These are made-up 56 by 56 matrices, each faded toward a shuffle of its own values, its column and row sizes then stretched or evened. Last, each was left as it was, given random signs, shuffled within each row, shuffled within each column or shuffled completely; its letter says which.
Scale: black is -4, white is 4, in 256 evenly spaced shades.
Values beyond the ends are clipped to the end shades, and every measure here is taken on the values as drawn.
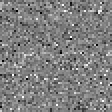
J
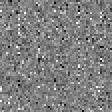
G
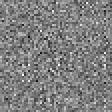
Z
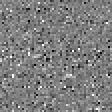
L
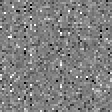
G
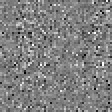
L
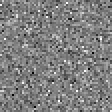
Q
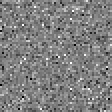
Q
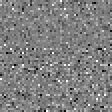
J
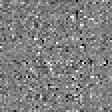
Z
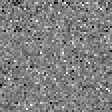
J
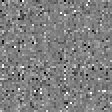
L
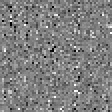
L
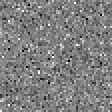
Q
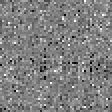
Z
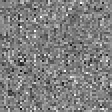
L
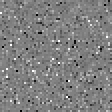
Q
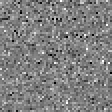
J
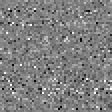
J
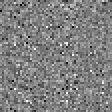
L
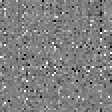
Z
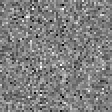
G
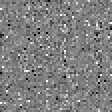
G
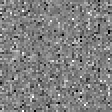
G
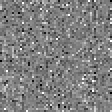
G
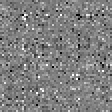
Z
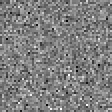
Q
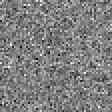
Q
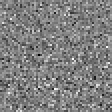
J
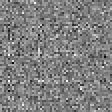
Z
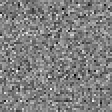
J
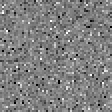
Q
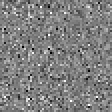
Z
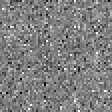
L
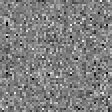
Z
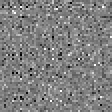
Z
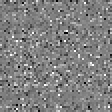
L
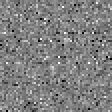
J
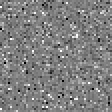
G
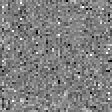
G
